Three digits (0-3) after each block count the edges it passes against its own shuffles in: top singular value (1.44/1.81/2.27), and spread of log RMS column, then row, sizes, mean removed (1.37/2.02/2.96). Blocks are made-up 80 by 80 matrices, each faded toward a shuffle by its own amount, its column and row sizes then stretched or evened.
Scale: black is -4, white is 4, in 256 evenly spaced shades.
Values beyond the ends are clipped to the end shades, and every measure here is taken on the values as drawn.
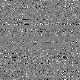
0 1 3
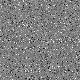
0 0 1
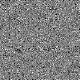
0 2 2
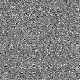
2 0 1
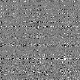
1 2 3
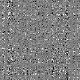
1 3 2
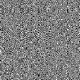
2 2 1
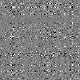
2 2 3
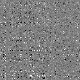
1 2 2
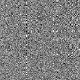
2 2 1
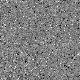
0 0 1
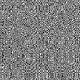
3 2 0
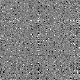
2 2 1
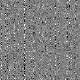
2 3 1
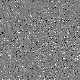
0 1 1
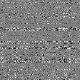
2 1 3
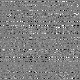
2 1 3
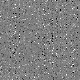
0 2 0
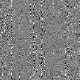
2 3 0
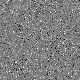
0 0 0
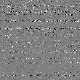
0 0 3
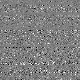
1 0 3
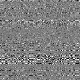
3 0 3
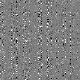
2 3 1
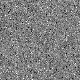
0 1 0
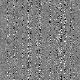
1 3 0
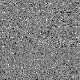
1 0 2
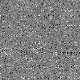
2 0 2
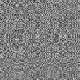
3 0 2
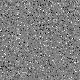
1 0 0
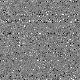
0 0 2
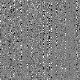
0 3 1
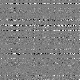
3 1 3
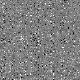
1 2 1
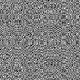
3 0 0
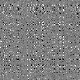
3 2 2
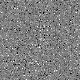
0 1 1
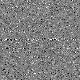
0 0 2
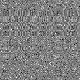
3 0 0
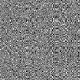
3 2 1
